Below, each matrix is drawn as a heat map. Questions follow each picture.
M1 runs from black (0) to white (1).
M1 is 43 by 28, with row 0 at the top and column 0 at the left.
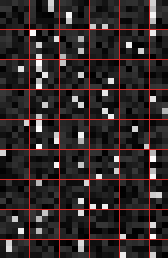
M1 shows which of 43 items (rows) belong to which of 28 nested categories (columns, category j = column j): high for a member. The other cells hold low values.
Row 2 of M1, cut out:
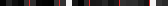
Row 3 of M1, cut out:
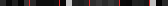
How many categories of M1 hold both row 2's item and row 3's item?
2
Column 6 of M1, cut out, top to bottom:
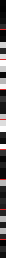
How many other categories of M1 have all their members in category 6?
9
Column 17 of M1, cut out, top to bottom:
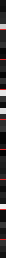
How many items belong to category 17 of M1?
4
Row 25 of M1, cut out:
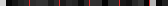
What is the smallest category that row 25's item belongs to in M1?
0
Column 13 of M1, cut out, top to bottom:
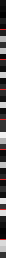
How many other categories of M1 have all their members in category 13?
4
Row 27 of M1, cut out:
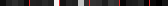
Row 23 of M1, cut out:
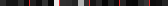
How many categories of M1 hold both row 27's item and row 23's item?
2
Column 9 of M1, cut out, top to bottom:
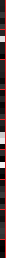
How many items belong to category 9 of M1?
4
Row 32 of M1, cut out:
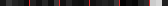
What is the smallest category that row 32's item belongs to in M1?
26
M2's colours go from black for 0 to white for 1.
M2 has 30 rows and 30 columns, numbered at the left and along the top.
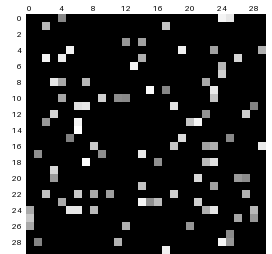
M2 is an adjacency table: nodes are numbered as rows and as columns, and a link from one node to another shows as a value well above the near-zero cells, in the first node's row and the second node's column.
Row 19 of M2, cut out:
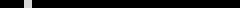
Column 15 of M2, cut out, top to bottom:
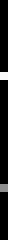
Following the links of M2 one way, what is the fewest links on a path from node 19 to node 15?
6
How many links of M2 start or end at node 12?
6
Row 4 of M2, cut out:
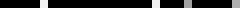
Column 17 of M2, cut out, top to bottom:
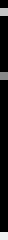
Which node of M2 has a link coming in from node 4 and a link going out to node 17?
node 29
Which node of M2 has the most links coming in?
node 23
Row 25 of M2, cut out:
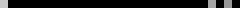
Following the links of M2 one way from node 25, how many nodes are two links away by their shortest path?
6
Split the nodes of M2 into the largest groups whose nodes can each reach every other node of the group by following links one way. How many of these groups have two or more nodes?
1
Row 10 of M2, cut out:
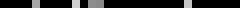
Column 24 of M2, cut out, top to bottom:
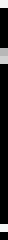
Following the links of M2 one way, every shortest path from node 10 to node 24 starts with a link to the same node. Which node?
node 11
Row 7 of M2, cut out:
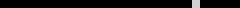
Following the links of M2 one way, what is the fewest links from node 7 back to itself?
3
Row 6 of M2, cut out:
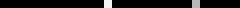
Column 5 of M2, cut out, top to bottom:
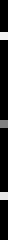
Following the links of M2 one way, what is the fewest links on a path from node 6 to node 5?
2
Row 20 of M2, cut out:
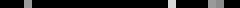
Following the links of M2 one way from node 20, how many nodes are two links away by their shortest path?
5
